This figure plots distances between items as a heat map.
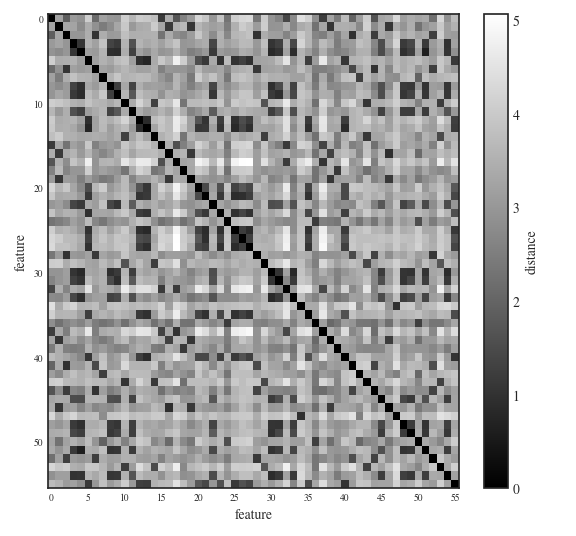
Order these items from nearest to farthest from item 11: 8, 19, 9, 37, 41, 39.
8, 9, 19, 39, 41, 37
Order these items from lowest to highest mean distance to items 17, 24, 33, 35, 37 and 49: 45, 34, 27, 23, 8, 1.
8, 45, 1, 23, 27, 34
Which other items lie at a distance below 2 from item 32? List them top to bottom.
0, 15, 17, 37
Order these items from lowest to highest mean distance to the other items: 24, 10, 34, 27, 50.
24, 50, 27, 10, 34
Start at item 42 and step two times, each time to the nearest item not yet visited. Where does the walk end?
50
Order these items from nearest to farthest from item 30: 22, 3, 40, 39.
3, 22, 39, 40
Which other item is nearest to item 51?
4
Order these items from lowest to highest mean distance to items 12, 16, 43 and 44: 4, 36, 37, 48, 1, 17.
36, 1, 4, 48, 37, 17
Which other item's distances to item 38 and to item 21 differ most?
26
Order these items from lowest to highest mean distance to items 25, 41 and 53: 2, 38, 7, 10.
2, 10, 38, 7
